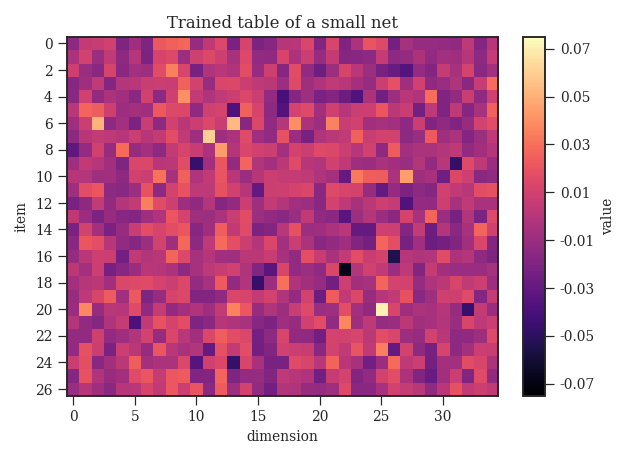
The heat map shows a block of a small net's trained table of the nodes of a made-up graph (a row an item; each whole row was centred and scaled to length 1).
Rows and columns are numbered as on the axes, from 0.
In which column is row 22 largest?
12
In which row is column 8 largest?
2
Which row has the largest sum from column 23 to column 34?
10
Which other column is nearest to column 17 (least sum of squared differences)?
30
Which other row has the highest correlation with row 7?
22
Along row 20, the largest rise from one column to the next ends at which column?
25
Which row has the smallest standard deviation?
1
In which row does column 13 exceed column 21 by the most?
20
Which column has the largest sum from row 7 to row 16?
9
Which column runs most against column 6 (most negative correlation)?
3
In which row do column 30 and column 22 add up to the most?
21
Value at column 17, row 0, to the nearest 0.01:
0
